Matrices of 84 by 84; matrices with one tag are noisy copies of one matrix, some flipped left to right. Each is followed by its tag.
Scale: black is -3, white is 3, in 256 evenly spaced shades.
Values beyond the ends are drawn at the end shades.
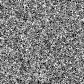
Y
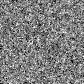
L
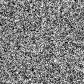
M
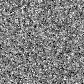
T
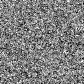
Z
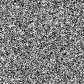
T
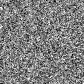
L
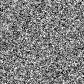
Z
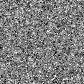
T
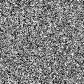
T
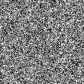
L
